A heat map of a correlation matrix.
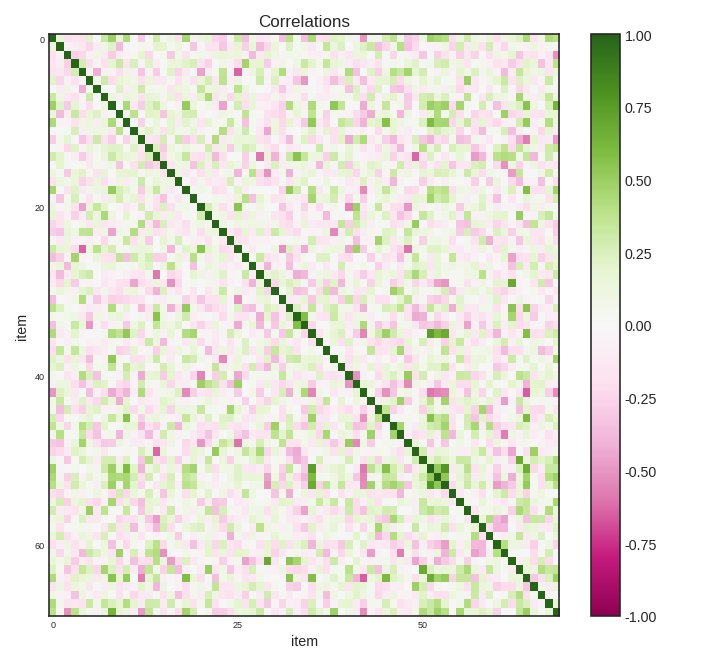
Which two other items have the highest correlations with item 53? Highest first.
51, 35
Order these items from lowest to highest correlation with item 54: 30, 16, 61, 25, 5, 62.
30, 62, 25, 5, 16, 61
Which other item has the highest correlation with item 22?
49
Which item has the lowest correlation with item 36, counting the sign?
15
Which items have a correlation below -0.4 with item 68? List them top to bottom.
2, 12, 42
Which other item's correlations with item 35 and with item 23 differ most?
8
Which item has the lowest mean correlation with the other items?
42
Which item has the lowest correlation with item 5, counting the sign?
34
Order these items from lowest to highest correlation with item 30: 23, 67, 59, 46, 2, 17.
17, 67, 2, 59, 23, 46
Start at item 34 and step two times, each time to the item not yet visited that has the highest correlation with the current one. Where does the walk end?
14
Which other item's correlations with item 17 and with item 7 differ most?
63
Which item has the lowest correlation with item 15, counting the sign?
61
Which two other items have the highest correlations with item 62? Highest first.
29, 32
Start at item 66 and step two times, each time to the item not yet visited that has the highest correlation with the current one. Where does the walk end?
50
